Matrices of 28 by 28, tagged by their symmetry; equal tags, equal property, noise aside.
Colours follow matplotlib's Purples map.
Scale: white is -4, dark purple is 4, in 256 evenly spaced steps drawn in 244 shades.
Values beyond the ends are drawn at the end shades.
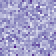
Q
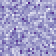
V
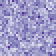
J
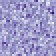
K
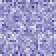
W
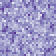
K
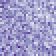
J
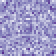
W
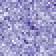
J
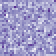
V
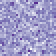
K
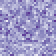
W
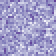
Q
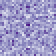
W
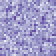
Q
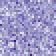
J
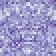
W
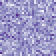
K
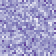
J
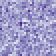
V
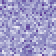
W
